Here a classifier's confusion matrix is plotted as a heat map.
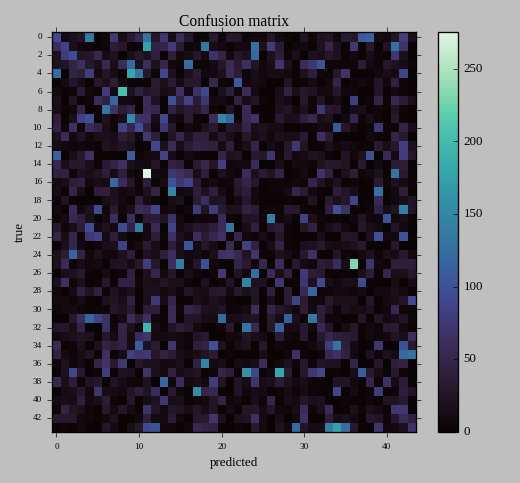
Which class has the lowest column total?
25
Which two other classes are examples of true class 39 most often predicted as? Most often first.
17, 34
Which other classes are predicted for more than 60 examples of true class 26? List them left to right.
20, 24, 30
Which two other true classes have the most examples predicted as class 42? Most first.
19, 35
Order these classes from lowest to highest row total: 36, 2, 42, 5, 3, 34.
5, 42, 36, 2, 34, 3
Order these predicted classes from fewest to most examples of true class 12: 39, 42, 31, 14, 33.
31, 33, 39, 14, 42
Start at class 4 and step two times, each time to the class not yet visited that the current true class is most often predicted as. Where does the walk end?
20
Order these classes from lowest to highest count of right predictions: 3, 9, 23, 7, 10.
3, 23, 10, 7, 9
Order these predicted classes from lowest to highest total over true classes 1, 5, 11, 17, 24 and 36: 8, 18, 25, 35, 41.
35, 25, 8, 41, 18
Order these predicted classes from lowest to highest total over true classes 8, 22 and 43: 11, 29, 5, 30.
30, 5, 29, 11
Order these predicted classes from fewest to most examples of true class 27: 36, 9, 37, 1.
36, 9, 1, 37
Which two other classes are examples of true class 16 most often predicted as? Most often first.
7, 14
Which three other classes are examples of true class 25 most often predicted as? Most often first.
36, 15, 18
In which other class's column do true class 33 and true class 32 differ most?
11
